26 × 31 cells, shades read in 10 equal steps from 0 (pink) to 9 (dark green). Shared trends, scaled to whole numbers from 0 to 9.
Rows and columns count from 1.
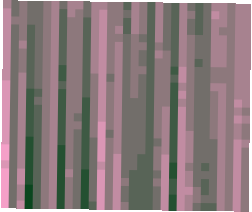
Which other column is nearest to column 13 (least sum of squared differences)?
1
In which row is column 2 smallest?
3
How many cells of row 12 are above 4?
11
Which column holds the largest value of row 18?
4
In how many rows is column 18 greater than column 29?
20
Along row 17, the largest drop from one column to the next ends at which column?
23
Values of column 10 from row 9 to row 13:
4 4 4 4 4
